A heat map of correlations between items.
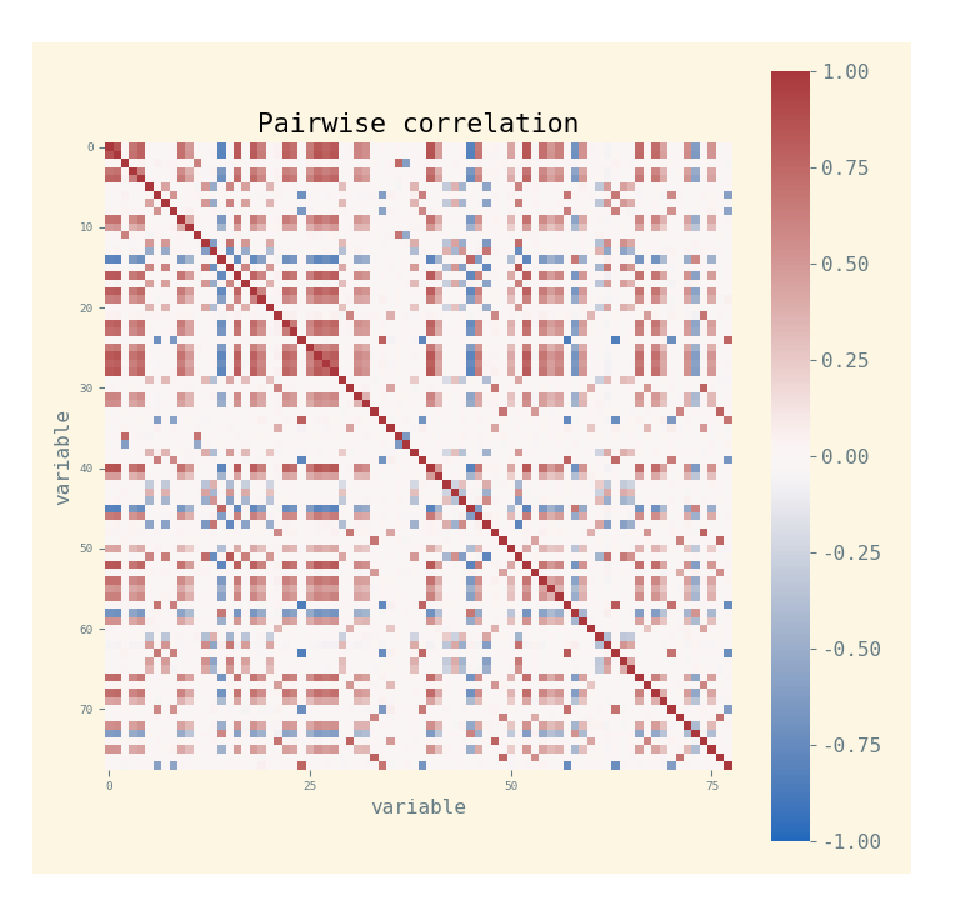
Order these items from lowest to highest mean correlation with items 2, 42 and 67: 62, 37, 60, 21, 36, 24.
37, 62, 24, 60, 21, 36
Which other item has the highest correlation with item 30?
74
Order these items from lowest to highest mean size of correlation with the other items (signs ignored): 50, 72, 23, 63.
63, 50, 72, 23
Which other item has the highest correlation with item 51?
15
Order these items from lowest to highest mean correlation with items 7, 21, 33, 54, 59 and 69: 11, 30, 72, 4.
11, 30, 72, 4
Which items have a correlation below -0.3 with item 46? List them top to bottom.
14, 45, 58, 73
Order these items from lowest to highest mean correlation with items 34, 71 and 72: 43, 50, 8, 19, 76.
8, 43, 50, 19, 76
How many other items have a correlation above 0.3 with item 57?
5
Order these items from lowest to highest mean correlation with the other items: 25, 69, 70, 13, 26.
13, 70, 69, 25, 26
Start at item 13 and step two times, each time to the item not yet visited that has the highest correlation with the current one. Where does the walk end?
44
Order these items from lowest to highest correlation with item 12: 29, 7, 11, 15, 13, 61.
13, 61, 11, 29, 7, 15
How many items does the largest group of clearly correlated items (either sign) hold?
35
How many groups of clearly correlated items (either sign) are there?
6
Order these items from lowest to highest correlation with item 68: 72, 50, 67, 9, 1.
67, 50, 72, 9, 1
